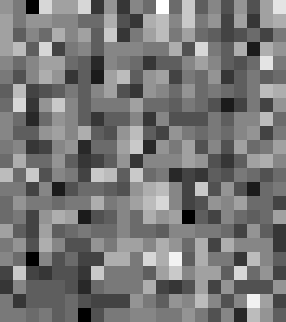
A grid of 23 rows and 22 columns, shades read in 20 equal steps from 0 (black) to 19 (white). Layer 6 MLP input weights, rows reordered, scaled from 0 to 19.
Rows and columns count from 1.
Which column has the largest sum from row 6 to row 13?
5
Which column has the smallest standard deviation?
6
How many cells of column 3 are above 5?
13
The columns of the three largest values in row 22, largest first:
20, 16, 21
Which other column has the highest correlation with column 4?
7
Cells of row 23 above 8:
14
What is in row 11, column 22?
12
